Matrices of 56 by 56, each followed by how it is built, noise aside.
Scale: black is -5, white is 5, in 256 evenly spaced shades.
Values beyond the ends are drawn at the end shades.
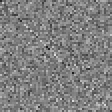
diagonal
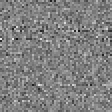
uneven rows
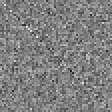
diagonal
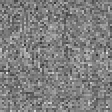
blocks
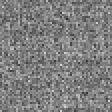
blocks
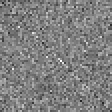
diagonal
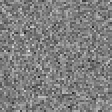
noise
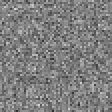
blocks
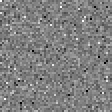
sparse
